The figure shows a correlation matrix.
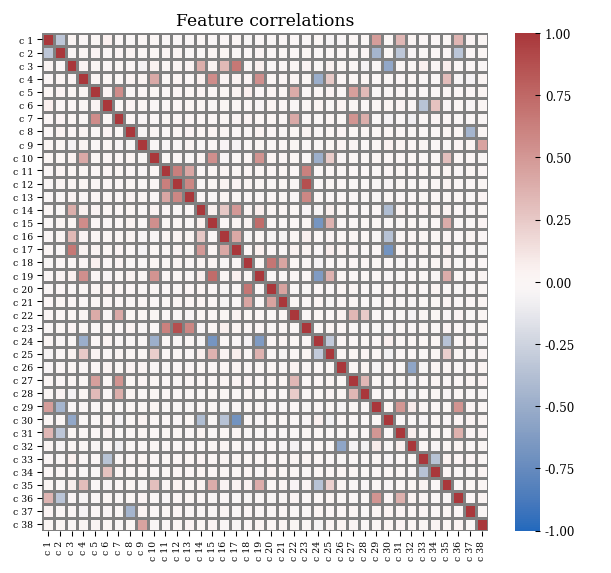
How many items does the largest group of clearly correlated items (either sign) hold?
7
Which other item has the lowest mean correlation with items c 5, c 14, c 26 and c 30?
c 32
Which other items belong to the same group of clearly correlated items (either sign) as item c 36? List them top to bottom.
c 1, c 2, c 29, c 31
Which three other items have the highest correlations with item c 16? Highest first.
c 17, c 3, c 14
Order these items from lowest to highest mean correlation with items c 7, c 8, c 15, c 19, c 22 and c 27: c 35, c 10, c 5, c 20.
c 20, c 35, c 10, c 5
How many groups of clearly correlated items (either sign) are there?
10
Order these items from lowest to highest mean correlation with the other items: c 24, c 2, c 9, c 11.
c 24, c 2, c 9, c 11
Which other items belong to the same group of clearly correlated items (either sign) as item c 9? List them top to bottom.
c 38
